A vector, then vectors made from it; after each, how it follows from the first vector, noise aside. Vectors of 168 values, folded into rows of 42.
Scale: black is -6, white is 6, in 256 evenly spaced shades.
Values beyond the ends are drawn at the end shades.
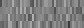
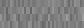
wrapped around, negated, shrunk.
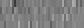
reversed, partly zeroed.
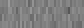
wrapped around, shrunk.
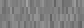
wrapped around, negated, shrunk.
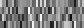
wrapped around, scaled up.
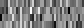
wrapped around, scaled up.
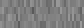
wrapped around, shrunk.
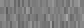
wrapped around, negated, shrunk.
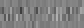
wrapped around, partly zeroed.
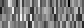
wrapped around, scaled up.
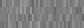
shrunk.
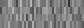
wrapped around.
